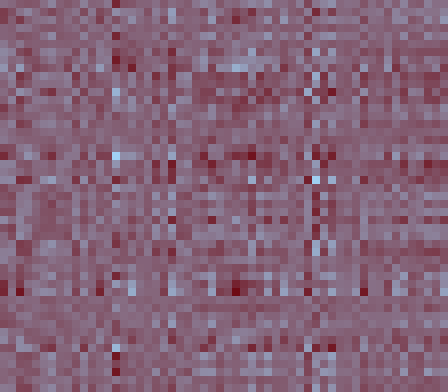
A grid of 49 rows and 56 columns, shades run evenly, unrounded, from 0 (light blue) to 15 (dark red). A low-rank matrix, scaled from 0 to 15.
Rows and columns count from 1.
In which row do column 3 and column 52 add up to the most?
37
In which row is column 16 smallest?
20
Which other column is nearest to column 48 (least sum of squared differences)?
18
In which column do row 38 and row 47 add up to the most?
15
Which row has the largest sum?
21
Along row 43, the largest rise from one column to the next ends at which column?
22
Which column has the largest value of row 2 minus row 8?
32
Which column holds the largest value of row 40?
40
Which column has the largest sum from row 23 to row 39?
30
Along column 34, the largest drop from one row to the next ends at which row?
45
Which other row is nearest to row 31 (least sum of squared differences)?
49
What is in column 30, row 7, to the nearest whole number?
7
